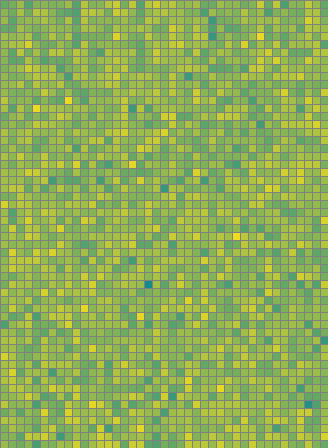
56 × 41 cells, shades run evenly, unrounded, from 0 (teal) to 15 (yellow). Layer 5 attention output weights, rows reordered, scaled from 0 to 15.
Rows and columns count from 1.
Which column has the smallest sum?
27
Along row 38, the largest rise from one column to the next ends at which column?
24
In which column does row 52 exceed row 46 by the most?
14
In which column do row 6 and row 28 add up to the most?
4
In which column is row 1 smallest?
36
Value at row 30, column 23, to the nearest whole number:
9
